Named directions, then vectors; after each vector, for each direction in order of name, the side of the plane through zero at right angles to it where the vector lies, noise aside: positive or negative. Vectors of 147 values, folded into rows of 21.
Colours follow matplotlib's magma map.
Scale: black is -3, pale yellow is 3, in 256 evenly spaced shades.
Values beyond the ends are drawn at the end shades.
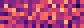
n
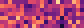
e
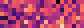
negative, negative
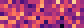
positive, positive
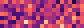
negative, negative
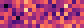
negative, negative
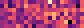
negative, positive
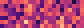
negative, negative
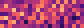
positive, positive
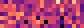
positive, positive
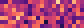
positive, positive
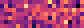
negative, positive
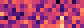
negative, negative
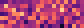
positive, positive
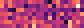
positive, negative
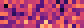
negative, negative
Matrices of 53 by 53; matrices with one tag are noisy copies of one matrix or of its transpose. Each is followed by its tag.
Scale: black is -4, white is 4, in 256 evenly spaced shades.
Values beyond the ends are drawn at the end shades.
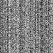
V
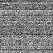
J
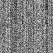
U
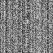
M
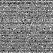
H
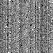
V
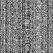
M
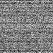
H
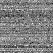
U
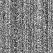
U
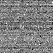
M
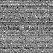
M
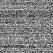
U
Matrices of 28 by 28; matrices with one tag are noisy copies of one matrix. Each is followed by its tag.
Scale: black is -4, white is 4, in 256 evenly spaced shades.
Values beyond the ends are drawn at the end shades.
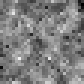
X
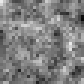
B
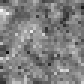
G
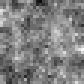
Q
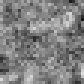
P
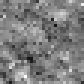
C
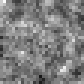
B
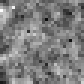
G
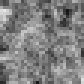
G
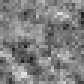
C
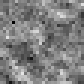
C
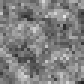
C
